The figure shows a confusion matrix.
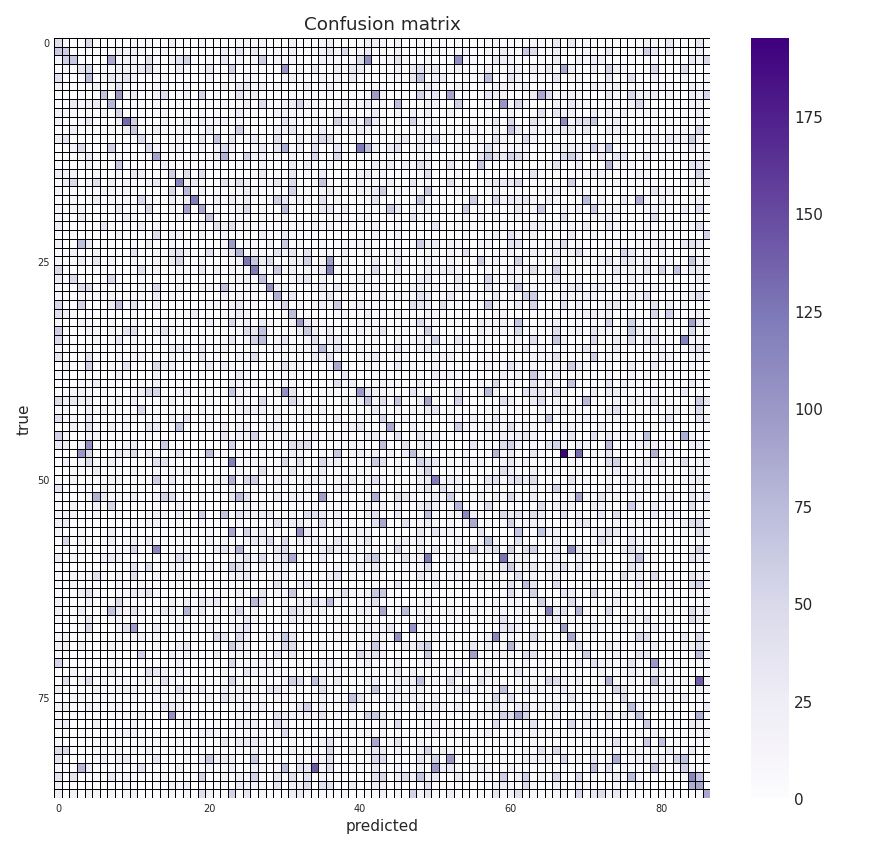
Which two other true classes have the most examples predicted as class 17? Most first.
19, 65
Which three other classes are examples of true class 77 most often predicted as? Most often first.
15, 61, 85
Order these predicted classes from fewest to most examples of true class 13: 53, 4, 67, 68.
53, 4, 67, 68
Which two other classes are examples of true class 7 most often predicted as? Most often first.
59, 45
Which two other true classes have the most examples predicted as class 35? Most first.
52, 16
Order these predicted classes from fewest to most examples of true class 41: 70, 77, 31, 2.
77, 2, 31, 70
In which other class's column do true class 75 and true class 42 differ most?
39
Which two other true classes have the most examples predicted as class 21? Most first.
11, 68
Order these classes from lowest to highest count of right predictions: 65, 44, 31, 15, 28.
15, 31, 44, 28, 65
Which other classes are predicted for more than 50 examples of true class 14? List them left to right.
8, 56, 73
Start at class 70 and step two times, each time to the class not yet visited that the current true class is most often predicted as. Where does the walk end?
43
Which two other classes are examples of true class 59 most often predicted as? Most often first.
49, 31
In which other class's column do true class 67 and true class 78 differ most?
47
